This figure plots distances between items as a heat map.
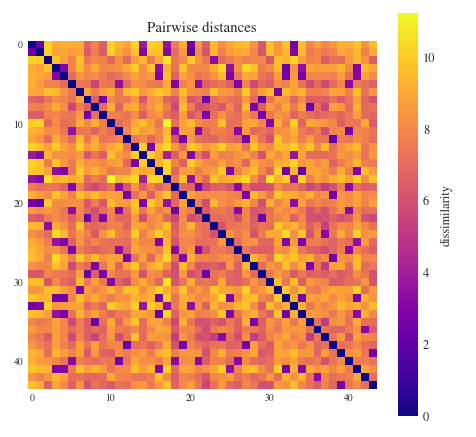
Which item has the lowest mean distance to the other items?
18
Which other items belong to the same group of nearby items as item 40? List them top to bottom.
5, 11, 18, 21, 26
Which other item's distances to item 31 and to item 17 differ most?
6
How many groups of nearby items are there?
13
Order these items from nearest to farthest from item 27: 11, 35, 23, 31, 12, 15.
12, 15, 23, 11, 35, 31
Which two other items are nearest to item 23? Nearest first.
2, 37
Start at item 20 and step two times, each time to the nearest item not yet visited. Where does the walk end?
0
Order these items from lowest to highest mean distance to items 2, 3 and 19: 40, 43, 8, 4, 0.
4, 43, 40, 8, 0
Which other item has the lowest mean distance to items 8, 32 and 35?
28
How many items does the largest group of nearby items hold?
7
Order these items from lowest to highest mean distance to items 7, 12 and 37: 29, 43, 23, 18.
29, 18, 23, 43
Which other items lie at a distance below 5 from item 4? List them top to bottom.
3, 16, 25, 32, 34, 41
